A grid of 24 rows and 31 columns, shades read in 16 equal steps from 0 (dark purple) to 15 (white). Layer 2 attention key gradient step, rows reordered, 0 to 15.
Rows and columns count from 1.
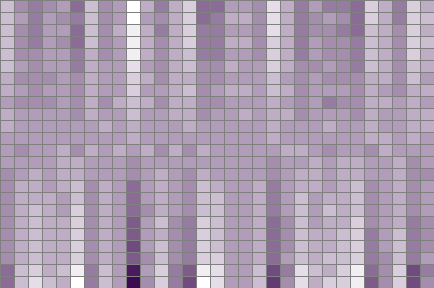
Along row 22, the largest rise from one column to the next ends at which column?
15
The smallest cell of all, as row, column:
24, 10
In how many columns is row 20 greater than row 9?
16
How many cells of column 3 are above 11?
2
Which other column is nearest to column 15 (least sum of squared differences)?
26
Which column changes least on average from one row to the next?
19
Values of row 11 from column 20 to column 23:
10 9 9 9
